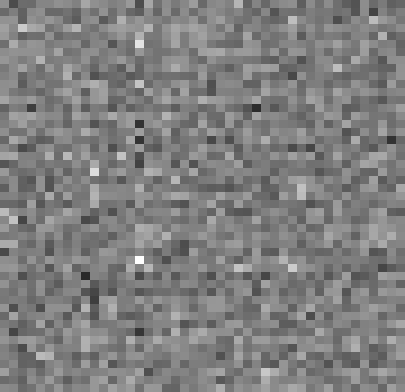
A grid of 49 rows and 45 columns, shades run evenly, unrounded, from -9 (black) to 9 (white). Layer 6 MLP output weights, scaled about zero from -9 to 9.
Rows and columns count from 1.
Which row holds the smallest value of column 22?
21
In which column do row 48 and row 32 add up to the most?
12
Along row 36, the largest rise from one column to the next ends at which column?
30
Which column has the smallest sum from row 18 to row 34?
3
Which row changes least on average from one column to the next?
29
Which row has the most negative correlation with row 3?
9
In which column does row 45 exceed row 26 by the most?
5
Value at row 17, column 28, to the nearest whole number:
2
